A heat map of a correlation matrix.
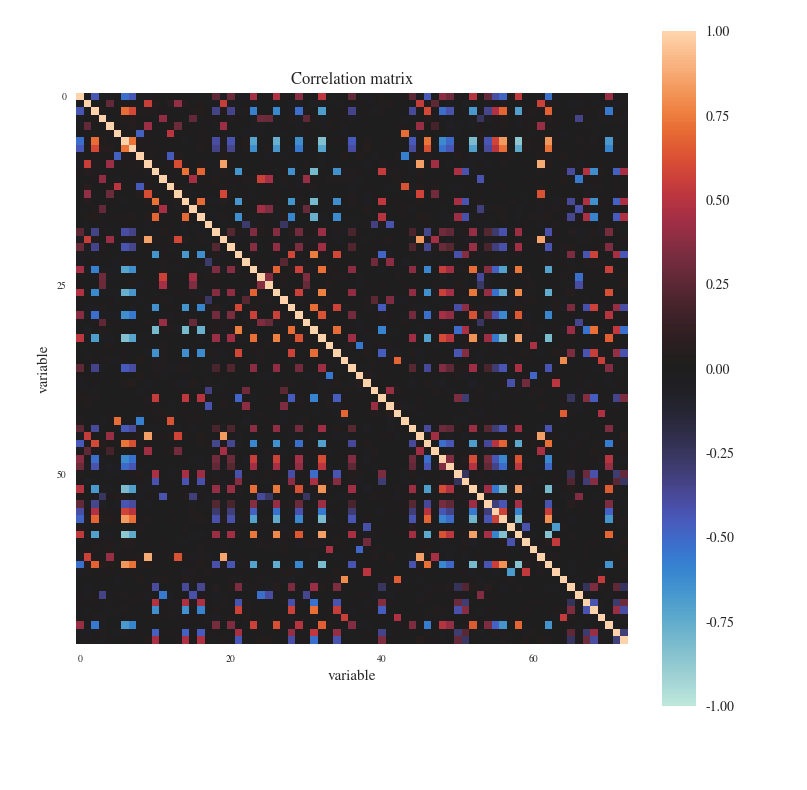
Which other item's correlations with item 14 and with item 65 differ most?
31
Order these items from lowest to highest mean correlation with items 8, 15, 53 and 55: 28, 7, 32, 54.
32, 54, 28, 7
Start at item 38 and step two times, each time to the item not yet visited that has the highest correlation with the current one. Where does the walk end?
59
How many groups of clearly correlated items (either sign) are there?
9
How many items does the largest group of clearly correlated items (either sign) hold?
22
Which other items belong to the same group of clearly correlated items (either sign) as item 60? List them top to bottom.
33, 37
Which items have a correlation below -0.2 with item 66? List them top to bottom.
3, 11, 15, 24, 25, 30
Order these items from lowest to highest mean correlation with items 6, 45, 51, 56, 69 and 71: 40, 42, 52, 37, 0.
52, 0, 40, 37, 42
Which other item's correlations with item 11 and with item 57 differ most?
63
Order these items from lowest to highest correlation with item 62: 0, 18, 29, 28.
29, 0, 18, 28
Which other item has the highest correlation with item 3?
11
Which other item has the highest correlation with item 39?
41
